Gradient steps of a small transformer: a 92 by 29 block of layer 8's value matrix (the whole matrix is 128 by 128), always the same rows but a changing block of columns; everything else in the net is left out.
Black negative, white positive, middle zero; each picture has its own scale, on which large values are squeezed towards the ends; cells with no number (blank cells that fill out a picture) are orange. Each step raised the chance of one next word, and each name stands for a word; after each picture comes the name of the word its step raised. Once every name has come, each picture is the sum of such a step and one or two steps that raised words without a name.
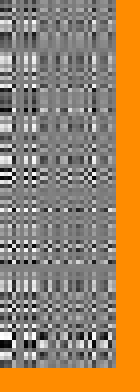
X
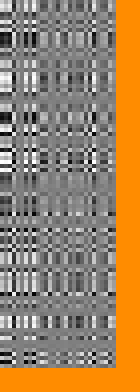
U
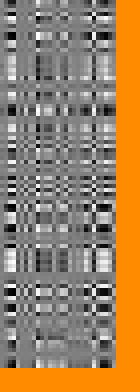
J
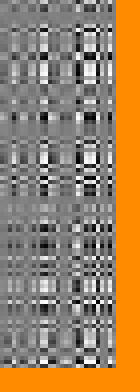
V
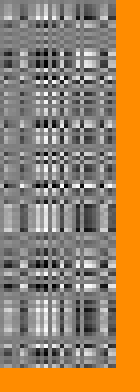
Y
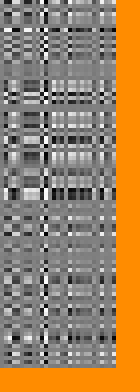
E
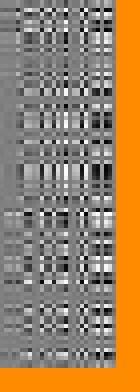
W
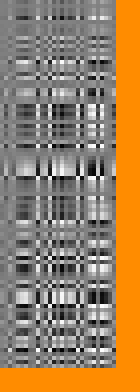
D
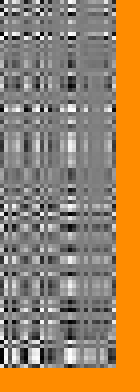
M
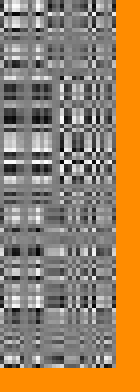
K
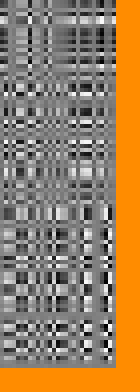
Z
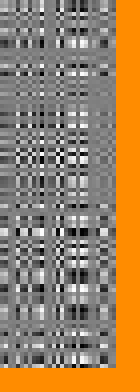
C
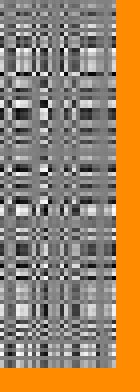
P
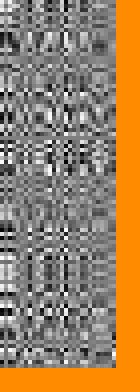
U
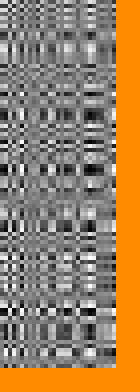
Y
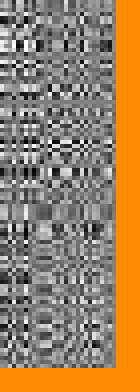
Z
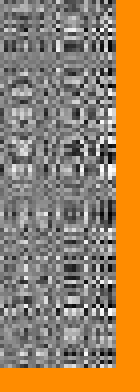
W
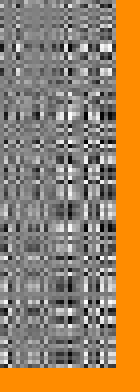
V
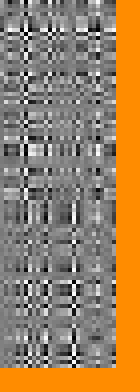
E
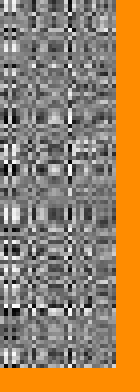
K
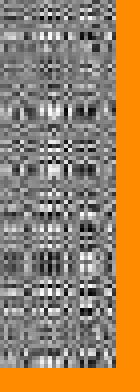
J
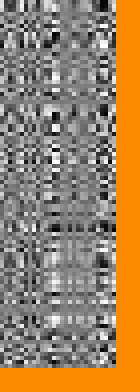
U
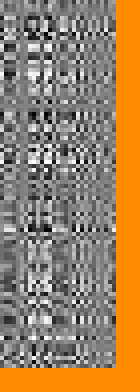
U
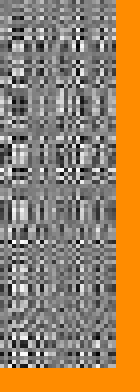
X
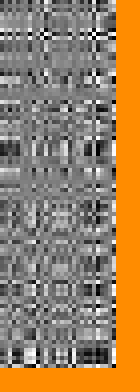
M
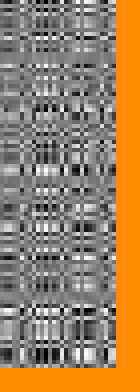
M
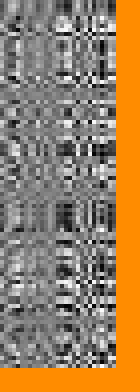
Y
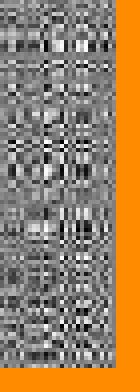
Z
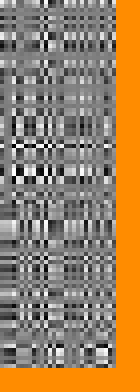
D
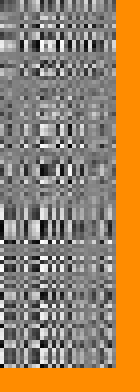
D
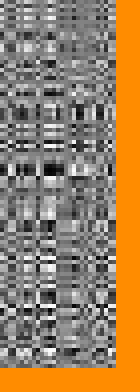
D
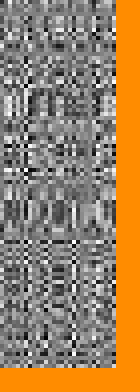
X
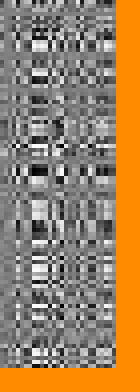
D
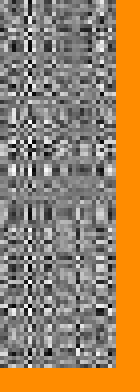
Z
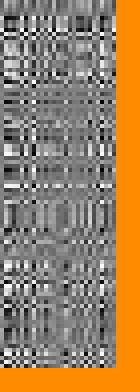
Y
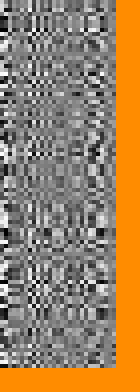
C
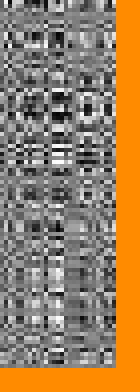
U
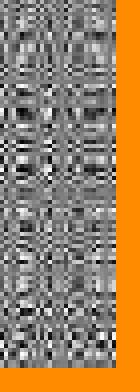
X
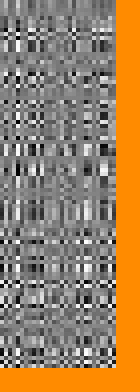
D
